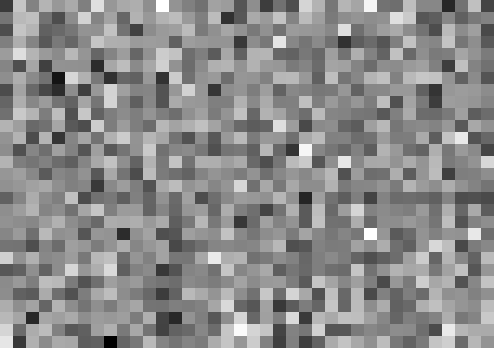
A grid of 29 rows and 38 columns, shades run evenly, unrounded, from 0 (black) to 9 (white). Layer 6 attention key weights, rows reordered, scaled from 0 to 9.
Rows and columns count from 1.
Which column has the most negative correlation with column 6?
16
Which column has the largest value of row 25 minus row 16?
8
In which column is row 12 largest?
36
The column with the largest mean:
18
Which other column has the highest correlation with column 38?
1
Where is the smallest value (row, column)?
29, 9
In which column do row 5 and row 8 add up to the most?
2
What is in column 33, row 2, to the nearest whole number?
3
